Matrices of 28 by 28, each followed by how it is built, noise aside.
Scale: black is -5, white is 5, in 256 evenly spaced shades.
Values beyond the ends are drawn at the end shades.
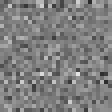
uneven rows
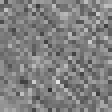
Toeplitz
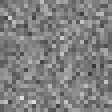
noise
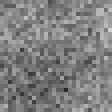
smooth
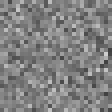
noise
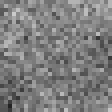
smooth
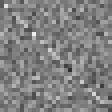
diagonal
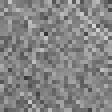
Toeplitz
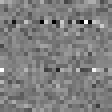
uneven rows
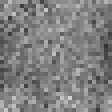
smooth
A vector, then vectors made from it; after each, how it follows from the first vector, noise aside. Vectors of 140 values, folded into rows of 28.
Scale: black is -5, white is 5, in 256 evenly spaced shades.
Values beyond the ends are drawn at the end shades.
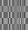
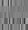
negated, partly zeroed.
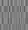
wrapped around, negated, shrunk.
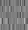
partly zeroed.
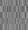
reversed, negated, shrunk.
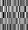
reversed, scaled up.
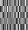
reversed, scaled up.
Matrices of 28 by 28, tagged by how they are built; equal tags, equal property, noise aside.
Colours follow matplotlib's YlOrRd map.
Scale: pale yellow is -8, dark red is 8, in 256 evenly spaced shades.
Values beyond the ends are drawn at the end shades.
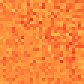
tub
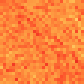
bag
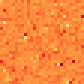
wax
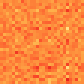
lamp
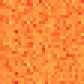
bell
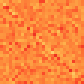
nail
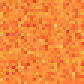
bell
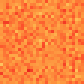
bell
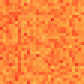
bell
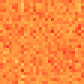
lamp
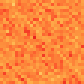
bag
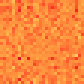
lamp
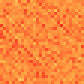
bag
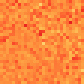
tub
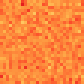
lamp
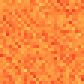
bag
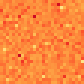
wax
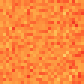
bell
